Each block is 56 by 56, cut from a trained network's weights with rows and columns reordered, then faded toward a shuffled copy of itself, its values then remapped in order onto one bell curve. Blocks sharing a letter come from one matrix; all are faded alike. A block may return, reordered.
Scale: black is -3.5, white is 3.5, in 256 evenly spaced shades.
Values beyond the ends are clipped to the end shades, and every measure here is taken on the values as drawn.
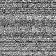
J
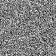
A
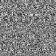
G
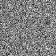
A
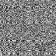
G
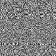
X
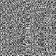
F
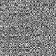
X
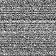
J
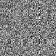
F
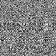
X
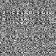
G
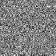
G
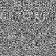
X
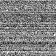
J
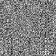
F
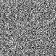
A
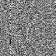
F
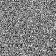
A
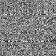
G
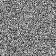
A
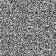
A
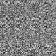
X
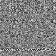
G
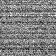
J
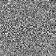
G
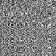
F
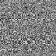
X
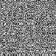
X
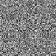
X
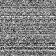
J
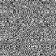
X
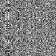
F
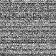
J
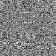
X
